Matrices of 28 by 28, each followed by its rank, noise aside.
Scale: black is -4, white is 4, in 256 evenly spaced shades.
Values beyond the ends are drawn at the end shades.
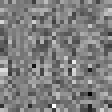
five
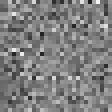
six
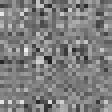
four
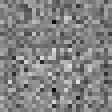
five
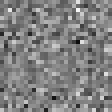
five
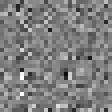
four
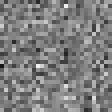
five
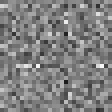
six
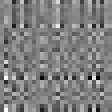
two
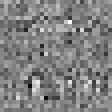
five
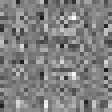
four
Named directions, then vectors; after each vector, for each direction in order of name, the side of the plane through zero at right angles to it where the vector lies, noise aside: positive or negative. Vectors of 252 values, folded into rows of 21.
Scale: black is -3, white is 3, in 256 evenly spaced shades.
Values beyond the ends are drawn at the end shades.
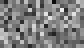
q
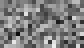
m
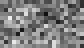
positive, negative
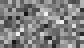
negative, positive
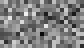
positive, negative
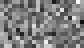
positive, positive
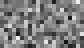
positive, positive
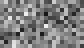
positive, negative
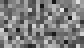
positive, positive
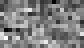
positive, positive
